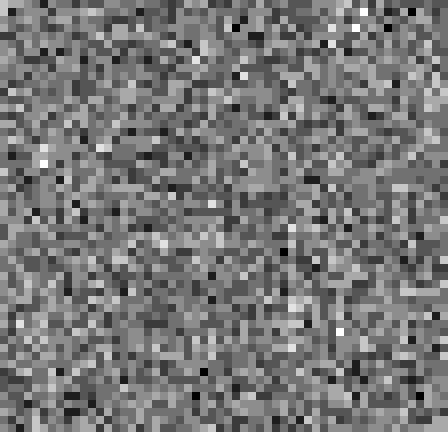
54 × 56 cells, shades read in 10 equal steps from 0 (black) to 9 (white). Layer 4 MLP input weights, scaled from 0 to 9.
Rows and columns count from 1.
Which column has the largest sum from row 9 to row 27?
9
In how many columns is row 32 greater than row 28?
21
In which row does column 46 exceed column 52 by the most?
2
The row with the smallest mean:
48
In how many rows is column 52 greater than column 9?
17
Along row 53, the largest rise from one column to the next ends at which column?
39
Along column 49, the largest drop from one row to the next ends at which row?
4
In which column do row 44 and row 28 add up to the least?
11
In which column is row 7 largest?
26
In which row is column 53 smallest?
50
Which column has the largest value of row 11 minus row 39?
22
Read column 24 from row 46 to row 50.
5 6 3 6 4
